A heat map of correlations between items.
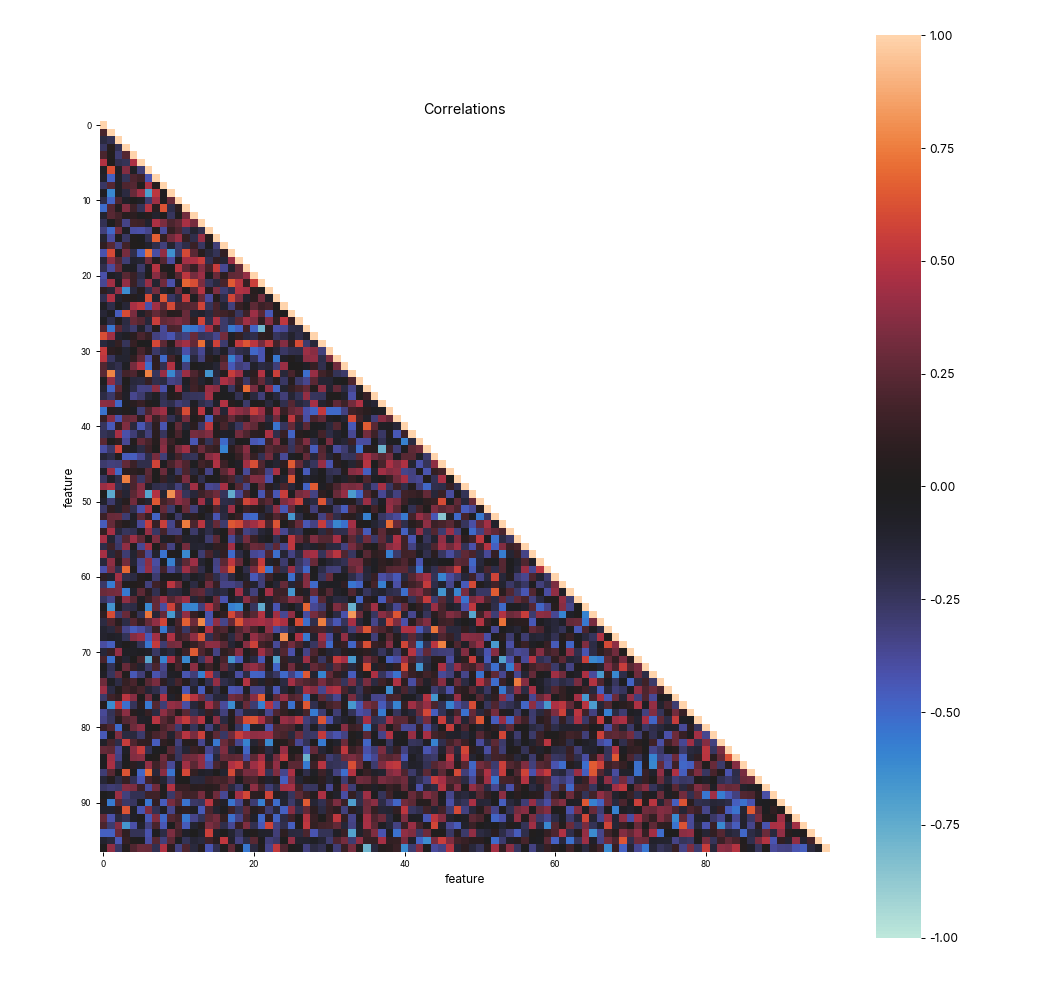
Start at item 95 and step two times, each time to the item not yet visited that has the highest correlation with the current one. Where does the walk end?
45
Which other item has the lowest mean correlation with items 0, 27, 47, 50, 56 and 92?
52
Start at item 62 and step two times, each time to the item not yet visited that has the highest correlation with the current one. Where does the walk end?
60
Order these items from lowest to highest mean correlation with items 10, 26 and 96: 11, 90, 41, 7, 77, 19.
90, 41, 77, 19, 11, 7
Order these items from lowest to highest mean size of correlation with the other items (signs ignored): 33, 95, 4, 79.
4, 95, 79, 33
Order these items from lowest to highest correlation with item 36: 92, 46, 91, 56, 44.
46, 56, 91, 92, 44
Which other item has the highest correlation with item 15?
7
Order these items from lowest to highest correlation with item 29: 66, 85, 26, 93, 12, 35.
93, 12, 35, 85, 26, 66
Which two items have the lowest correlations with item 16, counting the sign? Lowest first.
43, 42
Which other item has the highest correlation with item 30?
0
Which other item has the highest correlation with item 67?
44
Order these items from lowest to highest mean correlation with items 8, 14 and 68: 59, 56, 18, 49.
56, 59, 18, 49
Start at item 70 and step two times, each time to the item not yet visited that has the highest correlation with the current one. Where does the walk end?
21
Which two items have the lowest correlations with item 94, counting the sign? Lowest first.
33, 65
